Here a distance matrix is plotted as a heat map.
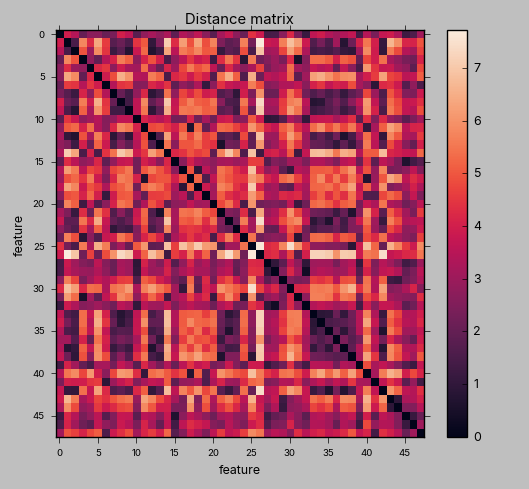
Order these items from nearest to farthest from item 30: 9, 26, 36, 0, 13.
0, 26, 36, 13, 9
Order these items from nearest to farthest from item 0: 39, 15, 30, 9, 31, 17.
39, 15, 31, 17, 9, 30
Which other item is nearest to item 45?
15
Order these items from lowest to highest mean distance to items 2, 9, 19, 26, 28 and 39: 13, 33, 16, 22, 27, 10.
27, 10, 13, 33, 22, 16
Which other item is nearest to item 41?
6
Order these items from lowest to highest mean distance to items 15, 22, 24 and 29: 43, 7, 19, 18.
7, 43, 18, 19
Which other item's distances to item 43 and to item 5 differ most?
44
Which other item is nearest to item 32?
28
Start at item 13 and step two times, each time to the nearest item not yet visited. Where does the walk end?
38
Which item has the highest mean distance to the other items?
26
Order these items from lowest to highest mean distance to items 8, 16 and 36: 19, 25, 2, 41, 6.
2, 41, 6, 25, 19
